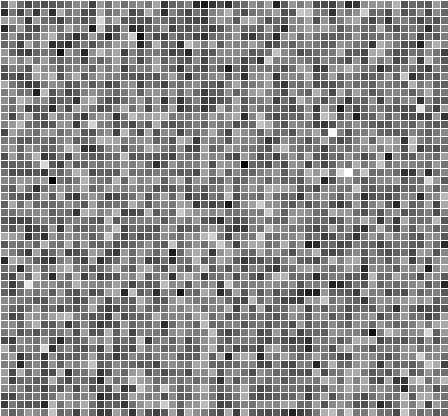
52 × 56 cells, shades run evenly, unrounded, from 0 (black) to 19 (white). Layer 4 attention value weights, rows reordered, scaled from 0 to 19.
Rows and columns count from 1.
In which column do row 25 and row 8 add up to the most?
34
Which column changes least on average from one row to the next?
23
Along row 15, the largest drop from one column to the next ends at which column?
31
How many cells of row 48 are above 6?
49
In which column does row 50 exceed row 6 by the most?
53
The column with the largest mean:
45
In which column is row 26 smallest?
29
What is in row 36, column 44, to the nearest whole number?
6
